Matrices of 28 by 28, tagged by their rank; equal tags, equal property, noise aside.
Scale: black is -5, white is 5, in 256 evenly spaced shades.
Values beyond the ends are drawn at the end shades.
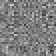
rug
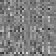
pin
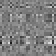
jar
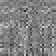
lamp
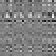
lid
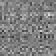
rug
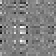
jar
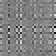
jar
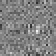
pin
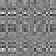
jar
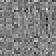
pin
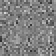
rug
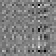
lid
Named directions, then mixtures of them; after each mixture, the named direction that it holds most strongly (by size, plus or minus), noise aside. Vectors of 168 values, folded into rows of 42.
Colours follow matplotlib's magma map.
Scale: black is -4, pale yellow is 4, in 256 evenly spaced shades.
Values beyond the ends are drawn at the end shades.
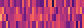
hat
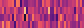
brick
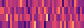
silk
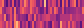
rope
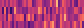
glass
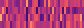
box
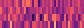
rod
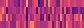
box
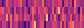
silk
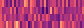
rope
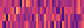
rod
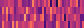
glass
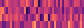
rod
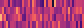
hat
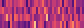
silk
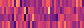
brick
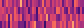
silk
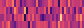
brick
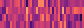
box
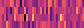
brick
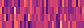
rope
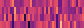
glass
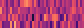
rod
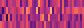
box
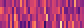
silk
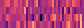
box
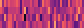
rod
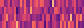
hat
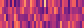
rope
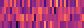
rope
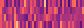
rope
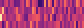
hat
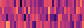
brick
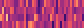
glass
